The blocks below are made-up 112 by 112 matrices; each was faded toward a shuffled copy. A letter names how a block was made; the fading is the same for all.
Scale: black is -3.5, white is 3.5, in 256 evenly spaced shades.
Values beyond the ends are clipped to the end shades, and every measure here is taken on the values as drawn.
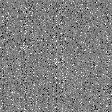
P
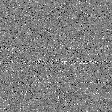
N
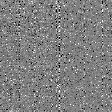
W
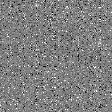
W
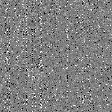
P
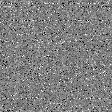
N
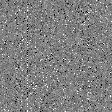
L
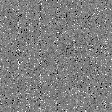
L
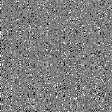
W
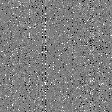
P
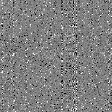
W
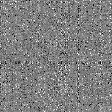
W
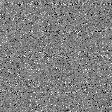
N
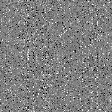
P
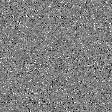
N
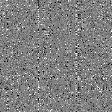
W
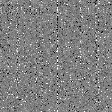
P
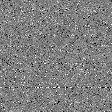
N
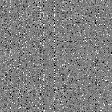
W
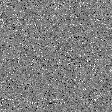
N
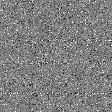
N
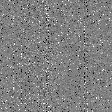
L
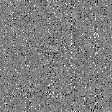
P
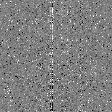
P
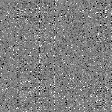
W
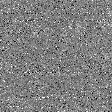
N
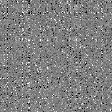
W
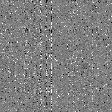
W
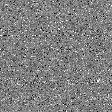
N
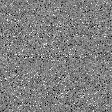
N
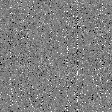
L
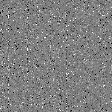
L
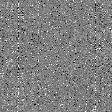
P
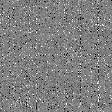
P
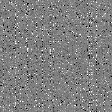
P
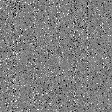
L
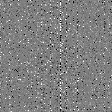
P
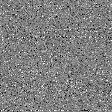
N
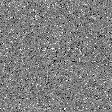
N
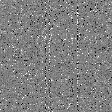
P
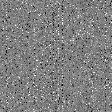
L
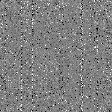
P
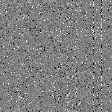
L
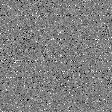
N
